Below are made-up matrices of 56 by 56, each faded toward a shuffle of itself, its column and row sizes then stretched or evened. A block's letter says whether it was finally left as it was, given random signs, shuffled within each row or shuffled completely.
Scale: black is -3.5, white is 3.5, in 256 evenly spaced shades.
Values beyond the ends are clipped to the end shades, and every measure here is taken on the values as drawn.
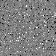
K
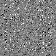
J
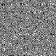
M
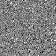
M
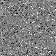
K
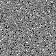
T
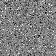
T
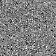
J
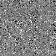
J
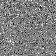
K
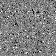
K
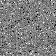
T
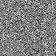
T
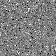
T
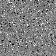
K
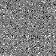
M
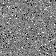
T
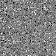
J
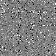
J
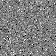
T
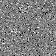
K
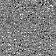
M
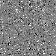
J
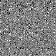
J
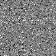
J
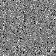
J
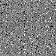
J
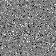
K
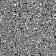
J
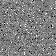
T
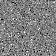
K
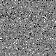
K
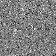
K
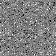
M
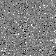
J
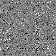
J
